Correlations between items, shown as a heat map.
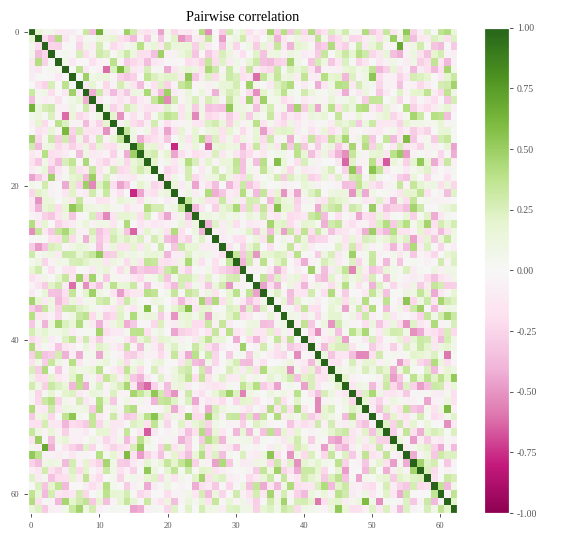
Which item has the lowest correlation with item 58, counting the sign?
48
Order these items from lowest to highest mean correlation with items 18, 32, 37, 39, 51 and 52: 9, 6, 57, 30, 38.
57, 38, 6, 30, 9
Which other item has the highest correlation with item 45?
62
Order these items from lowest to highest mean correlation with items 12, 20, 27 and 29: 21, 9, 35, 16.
21, 9, 16, 35
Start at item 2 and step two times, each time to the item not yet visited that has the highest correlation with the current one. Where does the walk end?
16
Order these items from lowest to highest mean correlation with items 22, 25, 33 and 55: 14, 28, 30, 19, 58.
19, 30, 28, 58, 14
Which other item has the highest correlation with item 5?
13
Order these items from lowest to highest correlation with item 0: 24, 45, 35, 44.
24, 45, 44, 35
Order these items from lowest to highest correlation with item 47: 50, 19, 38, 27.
38, 27, 19, 50
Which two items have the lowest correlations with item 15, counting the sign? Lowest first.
21, 26
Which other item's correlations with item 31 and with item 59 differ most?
43
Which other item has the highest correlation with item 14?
55
